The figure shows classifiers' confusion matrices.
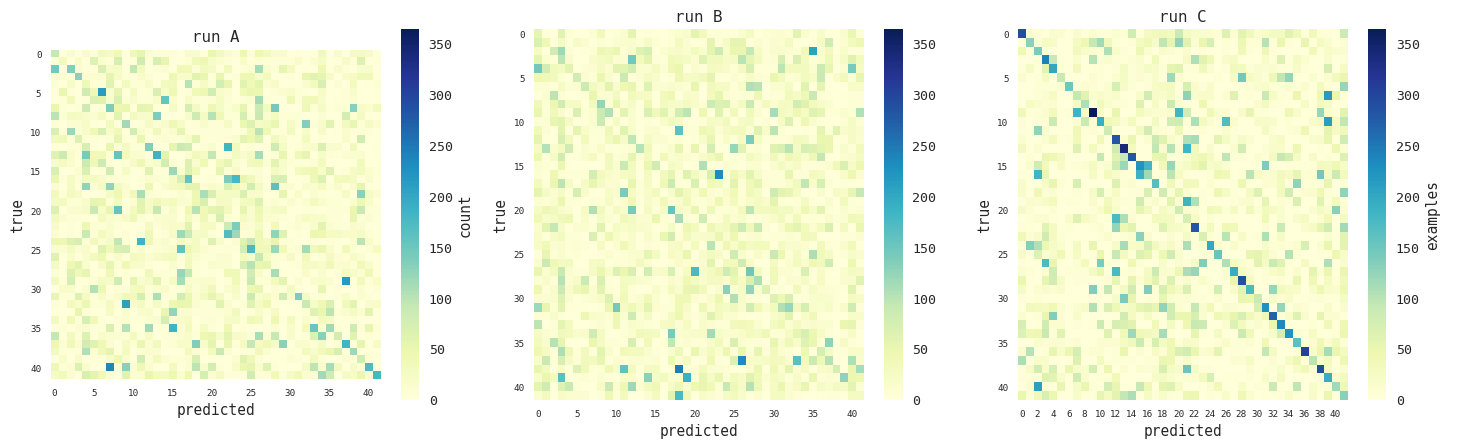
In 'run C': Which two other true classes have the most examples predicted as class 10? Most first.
26, 1
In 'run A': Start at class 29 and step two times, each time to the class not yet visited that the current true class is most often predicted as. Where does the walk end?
18
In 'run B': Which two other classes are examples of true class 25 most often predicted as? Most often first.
35, 30
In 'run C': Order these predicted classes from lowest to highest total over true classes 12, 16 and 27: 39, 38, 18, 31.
31, 18, 39, 38
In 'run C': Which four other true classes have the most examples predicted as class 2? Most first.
40, 16, 11, 24
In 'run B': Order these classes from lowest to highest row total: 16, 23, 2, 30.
23, 30, 16, 2
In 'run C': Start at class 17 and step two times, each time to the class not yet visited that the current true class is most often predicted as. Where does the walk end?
15
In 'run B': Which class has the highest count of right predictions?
27
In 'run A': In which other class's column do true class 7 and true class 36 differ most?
34
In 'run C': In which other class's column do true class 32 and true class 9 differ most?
7
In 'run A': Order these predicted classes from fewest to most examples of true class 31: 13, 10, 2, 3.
2, 10, 3, 13
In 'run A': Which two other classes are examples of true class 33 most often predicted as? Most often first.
15, 35
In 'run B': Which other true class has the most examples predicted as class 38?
11
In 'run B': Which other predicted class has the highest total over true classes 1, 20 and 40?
12
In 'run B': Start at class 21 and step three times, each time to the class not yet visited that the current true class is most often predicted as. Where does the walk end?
30
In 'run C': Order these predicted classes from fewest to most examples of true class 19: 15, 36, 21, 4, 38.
36, 4, 38, 15, 21
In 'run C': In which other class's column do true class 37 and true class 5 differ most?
28
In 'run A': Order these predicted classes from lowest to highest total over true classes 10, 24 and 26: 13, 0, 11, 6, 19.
19, 13, 6, 0, 11
